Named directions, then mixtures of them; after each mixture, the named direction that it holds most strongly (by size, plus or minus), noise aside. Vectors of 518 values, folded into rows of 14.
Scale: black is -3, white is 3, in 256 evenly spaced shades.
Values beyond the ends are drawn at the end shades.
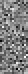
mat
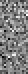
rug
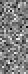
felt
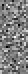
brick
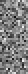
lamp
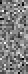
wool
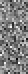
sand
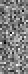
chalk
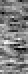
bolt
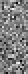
mat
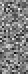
felt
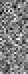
felt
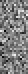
rug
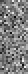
lamp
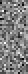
wool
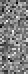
rug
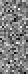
felt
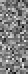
lamp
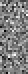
rug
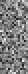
lamp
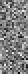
wool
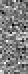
sand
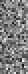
lamp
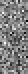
chalk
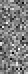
mat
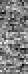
bolt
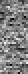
bolt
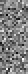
lamp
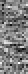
bolt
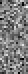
wool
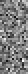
lamp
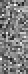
wool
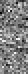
felt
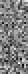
lamp
